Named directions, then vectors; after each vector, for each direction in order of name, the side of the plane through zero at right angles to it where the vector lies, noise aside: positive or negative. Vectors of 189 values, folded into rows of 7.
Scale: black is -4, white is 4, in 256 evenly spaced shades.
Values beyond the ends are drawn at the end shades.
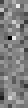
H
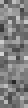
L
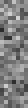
positive, positive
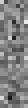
negative, positive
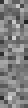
positive, negative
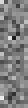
negative, positive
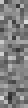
negative, positive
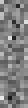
negative, positive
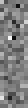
negative, positive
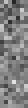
negative, negative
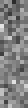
negative, negative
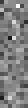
positive, negative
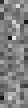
positive, negative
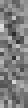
negative, negative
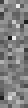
positive, negative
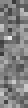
negative, negative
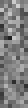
positive, positive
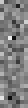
negative, positive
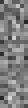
positive, negative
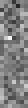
negative, negative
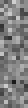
positive, positive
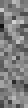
positive, positive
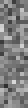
negative, negative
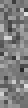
negative, negative
